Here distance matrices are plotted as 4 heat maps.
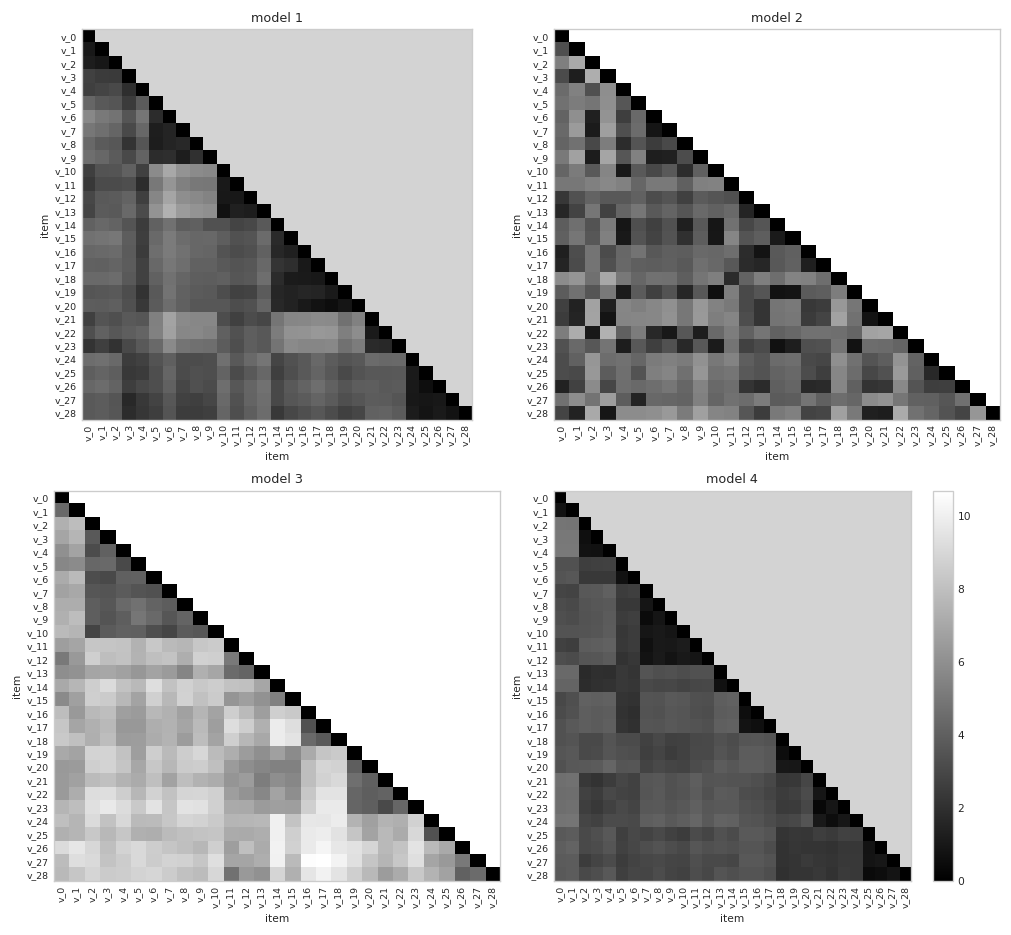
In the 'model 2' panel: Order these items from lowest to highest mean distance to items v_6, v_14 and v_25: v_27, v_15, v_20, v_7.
v_15, v_7, v_27, v_20
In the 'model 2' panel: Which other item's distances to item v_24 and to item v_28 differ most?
v_3
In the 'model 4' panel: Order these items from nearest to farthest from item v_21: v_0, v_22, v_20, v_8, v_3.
v_22, v_3, v_20, v_8, v_0
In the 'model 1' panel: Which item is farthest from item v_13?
v_6
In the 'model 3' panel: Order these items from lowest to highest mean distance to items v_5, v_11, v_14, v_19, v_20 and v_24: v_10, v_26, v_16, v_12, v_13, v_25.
v_13, v_12, v_25, v_10, v_16, v_26
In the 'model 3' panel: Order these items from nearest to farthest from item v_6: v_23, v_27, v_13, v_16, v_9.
v_9, v_13, v_16, v_27, v_23
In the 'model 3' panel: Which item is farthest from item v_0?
v_26
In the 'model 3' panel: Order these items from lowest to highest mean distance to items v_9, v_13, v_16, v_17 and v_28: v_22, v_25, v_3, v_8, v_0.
v_8, v_3, v_0, v_22, v_25
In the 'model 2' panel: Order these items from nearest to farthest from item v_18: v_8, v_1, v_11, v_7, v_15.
v_11, v_8, v_7, v_15, v_1
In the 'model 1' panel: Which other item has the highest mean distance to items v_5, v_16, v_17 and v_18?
v_22
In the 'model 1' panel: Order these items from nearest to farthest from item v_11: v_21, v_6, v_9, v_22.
v_21, v_22, v_9, v_6
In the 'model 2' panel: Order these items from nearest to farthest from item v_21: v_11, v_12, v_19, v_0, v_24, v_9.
v_0, v_12, v_24, v_19, v_11, v_9
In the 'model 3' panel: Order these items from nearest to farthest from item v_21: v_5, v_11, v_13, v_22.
v_22, v_13, v_11, v_5
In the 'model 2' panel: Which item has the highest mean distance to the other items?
v_18
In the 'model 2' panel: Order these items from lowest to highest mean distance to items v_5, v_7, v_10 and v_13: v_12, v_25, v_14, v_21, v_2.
v_14, v_12, v_2, v_25, v_21
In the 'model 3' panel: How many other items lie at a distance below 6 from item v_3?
8
